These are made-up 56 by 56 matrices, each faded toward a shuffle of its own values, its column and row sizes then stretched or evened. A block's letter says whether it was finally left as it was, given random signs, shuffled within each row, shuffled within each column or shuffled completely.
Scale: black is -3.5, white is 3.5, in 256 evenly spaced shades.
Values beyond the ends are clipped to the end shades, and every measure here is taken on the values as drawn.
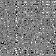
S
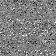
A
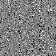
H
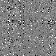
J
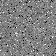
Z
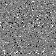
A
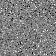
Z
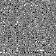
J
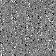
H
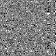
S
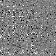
J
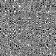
S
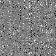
H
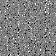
H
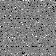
A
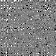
S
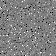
Z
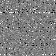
A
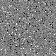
Z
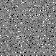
A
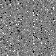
H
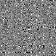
J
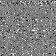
A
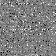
A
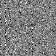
H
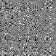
S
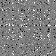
S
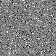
Z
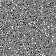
Z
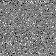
A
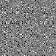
S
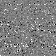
A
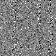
H
